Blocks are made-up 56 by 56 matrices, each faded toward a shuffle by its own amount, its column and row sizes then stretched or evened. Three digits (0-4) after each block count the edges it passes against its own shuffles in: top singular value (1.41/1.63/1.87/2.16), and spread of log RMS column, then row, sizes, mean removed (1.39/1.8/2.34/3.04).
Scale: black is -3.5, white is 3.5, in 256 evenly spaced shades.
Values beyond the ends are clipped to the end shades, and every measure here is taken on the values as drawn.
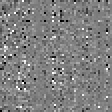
0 3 2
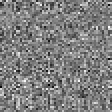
3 2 2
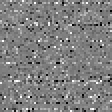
1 0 3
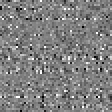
2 0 3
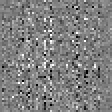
2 4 1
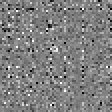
2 3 2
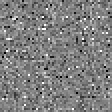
0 1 2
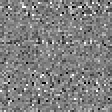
1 0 2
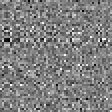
4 0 2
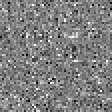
1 1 1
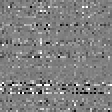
2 1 4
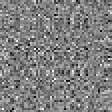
4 1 2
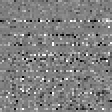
1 0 4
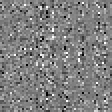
1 3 1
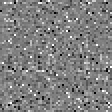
2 0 1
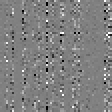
3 4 1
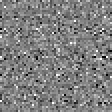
2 1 2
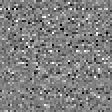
1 0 2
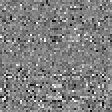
3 0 3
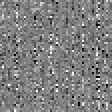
0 4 1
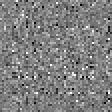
2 2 1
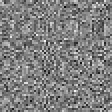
4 1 0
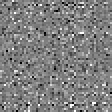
3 1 2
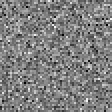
1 0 0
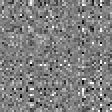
4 3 2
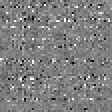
0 1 3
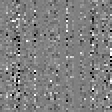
0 4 1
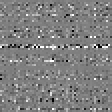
3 1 4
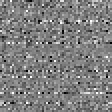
0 1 4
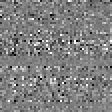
0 2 4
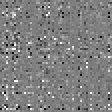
1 3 3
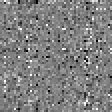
1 3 2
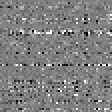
2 1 4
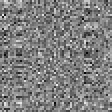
4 2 0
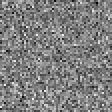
0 0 0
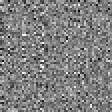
3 3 1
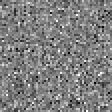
1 0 0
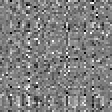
4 3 1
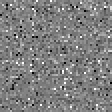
0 1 1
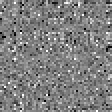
3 1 1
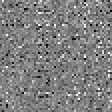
2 2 1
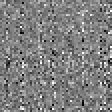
2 3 2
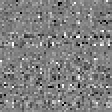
3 1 3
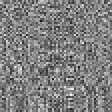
3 1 1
